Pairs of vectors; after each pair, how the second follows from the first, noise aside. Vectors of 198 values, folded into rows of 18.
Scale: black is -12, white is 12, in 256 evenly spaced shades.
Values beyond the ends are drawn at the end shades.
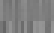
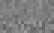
sign-scrambled.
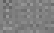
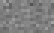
sign-scrambled.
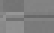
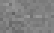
negated, partly zeroed.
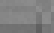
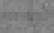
wrapped around, shrunk.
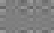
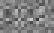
wrapped around, scaled up.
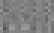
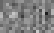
wrapped around, scaled up.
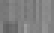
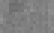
wrapped around, shrunk.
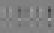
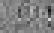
scaled up.
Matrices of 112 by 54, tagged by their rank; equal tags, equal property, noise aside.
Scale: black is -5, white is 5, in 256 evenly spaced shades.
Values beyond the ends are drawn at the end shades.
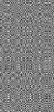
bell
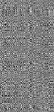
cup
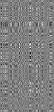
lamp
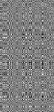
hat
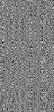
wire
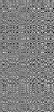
hat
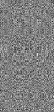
wire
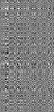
hat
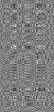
bell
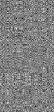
wire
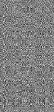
wire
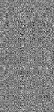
wire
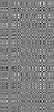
lamp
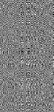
cup
